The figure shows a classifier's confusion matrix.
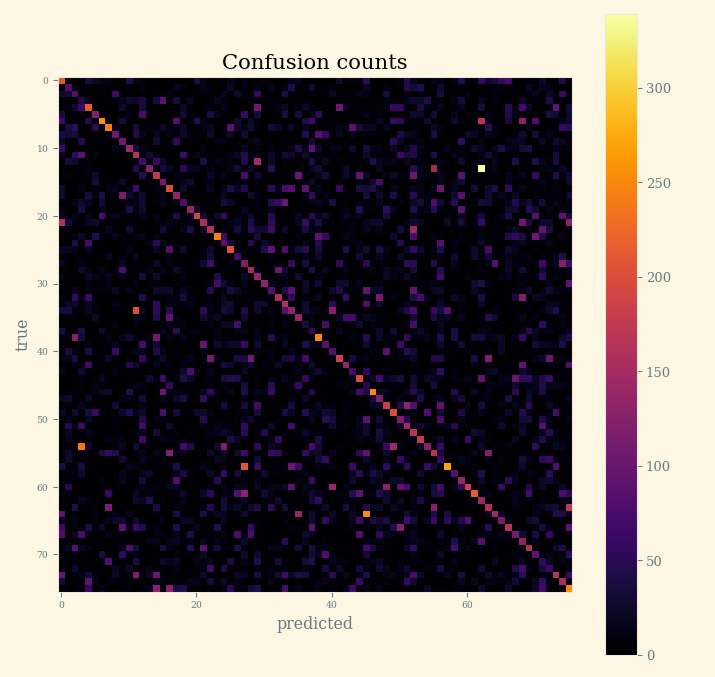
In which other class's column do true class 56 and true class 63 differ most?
75
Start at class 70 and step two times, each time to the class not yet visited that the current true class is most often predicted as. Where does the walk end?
21
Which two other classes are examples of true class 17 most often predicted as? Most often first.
9, 59
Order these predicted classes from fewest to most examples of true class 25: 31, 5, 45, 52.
5, 45, 52, 31
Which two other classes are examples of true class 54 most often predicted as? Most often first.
3, 49
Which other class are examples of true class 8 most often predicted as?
38
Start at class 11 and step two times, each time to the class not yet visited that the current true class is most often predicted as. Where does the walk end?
15
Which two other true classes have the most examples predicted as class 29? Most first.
12, 4
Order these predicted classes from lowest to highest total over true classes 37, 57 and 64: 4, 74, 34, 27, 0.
4, 74, 34, 0, 27
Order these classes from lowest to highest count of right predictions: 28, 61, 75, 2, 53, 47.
2, 47, 28, 53, 61, 75
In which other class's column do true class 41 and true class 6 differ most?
62
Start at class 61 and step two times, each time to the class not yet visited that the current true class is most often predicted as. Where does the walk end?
74
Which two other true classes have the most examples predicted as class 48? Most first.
60, 40
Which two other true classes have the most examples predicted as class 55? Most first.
13, 63
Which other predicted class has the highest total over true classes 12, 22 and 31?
52
